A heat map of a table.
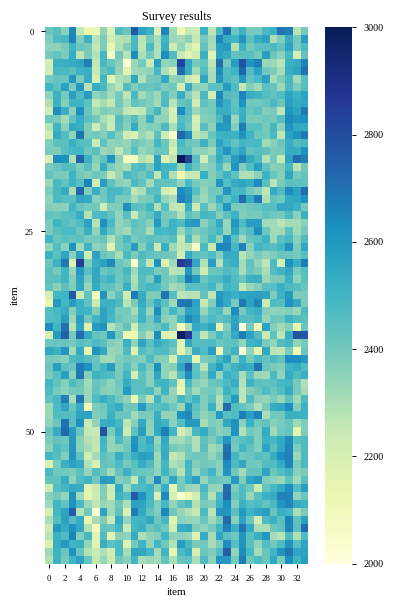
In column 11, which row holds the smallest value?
29
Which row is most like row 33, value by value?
60
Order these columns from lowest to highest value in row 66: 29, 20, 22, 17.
17, 20, 29, 22
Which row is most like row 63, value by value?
6
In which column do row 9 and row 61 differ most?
5
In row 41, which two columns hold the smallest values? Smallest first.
19, 16
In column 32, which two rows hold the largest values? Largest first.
38, 16
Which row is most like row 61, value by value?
57
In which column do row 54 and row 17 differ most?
23
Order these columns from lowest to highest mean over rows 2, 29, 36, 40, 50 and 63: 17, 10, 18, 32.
32, 10, 17, 18
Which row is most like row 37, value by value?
40
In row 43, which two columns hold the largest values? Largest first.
4, 18
